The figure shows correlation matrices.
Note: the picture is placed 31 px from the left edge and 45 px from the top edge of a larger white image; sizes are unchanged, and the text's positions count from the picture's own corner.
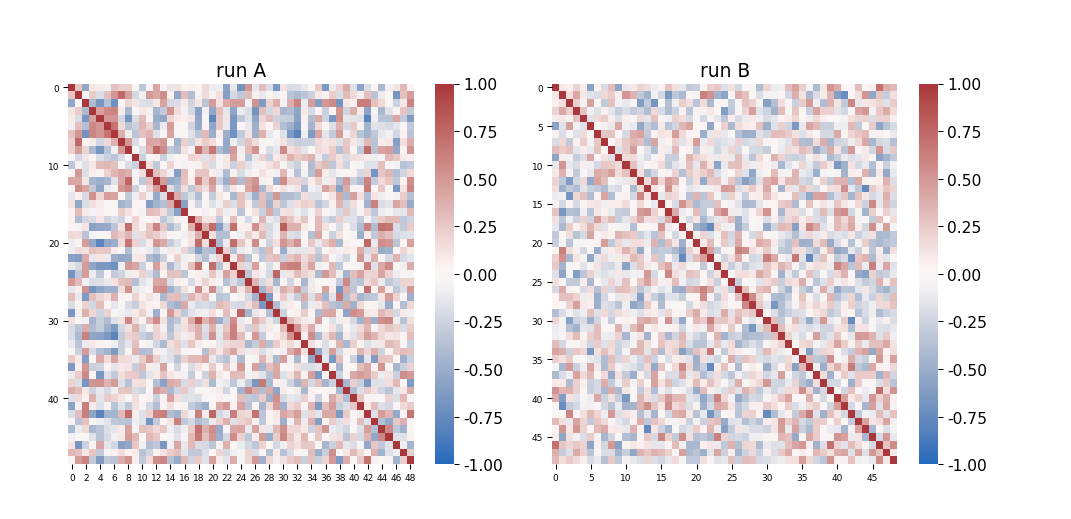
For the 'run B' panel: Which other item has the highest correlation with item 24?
16
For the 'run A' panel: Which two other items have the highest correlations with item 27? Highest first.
38, 45
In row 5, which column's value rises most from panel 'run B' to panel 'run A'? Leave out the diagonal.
14
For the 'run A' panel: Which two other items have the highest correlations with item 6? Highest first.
5, 3
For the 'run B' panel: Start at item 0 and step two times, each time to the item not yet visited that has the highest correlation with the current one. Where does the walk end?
39
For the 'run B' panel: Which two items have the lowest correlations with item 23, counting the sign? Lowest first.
10, 1
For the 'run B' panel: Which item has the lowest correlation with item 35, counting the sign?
20
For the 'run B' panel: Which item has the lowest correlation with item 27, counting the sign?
12
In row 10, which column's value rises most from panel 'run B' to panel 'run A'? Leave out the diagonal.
40
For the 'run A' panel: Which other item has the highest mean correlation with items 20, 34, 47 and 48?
37
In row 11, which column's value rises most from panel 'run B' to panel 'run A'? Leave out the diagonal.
45
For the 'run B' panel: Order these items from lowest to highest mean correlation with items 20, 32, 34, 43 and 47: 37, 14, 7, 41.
41, 7, 37, 14
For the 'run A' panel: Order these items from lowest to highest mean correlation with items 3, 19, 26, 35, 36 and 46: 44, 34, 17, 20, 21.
34, 21, 20, 17, 44
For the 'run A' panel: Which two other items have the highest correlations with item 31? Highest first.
23, 32
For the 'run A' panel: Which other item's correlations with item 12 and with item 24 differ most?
29
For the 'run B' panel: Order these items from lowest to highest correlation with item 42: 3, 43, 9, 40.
43, 9, 3, 40
